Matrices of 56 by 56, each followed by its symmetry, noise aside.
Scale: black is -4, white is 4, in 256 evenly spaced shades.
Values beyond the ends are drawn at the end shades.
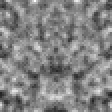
mirrored left to right.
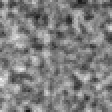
antisymmetric.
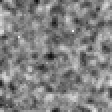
no symmetry.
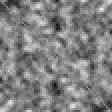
same after a half turn.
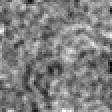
antisymmetric.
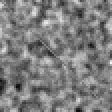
no symmetry.
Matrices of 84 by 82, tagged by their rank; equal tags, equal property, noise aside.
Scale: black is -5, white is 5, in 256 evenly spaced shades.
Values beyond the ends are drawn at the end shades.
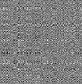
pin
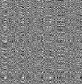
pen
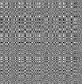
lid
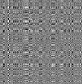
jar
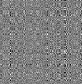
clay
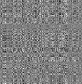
pen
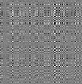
jar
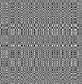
lid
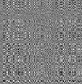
jar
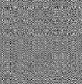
pen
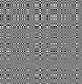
lid
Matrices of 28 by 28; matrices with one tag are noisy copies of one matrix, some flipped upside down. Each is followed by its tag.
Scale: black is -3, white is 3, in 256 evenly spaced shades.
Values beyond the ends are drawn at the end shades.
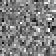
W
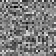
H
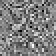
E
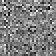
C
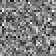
W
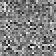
C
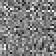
C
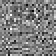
H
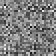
C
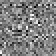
E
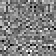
C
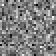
W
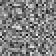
E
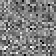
C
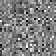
E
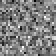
W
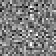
E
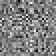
E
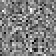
E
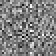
E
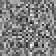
E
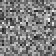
W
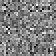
C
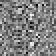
E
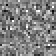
W
